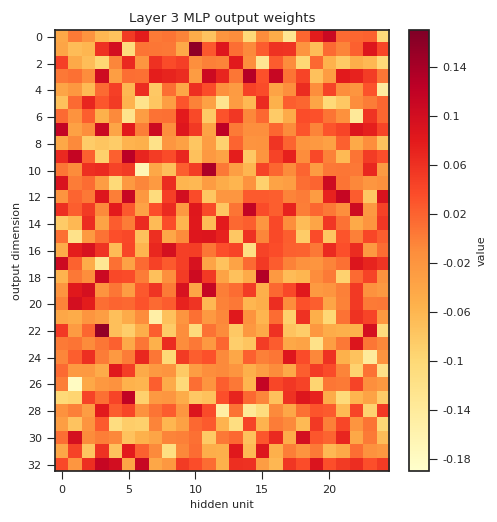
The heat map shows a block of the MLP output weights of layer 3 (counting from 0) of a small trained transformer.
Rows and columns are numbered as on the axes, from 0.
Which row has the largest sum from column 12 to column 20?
3
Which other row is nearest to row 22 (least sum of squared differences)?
29
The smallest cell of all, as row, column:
26, 1
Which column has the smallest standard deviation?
16
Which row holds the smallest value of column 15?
2
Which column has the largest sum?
10
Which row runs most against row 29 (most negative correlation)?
9
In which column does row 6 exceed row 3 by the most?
19
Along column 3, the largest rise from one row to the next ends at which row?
18
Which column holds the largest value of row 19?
11
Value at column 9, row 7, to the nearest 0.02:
0.08
